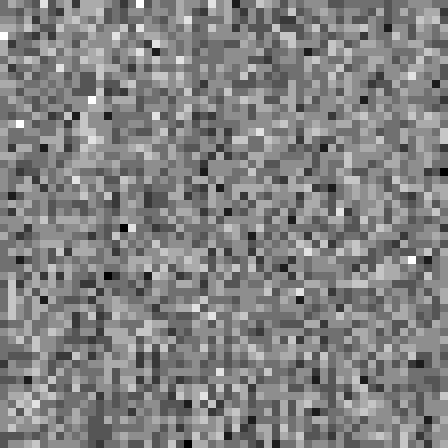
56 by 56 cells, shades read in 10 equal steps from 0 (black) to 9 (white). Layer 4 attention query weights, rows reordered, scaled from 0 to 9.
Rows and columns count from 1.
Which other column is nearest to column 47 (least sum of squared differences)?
55
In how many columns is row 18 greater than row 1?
30
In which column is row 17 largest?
33
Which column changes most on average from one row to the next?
26
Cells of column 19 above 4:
33
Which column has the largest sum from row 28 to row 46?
2
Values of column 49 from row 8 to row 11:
5 5 5 3
